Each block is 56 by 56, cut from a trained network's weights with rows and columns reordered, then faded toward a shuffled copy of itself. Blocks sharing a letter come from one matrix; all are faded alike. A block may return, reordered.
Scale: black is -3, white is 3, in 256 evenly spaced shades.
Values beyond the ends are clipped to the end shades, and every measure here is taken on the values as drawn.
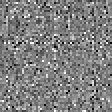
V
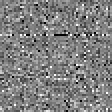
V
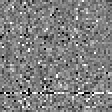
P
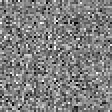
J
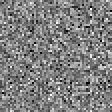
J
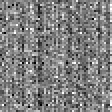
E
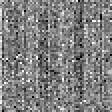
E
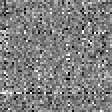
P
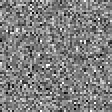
J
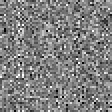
J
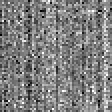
E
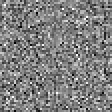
J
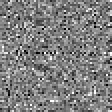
V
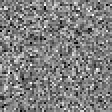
J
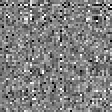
P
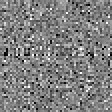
P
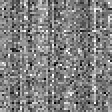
E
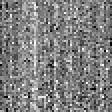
E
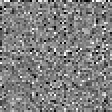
P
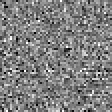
V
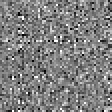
V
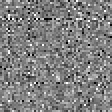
V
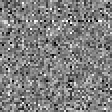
V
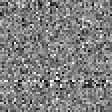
V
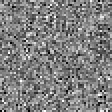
J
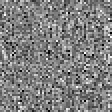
J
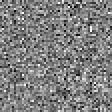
J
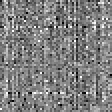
E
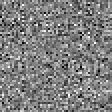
V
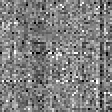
E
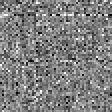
V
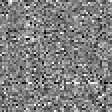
V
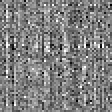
E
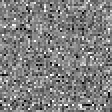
V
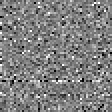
V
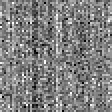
E
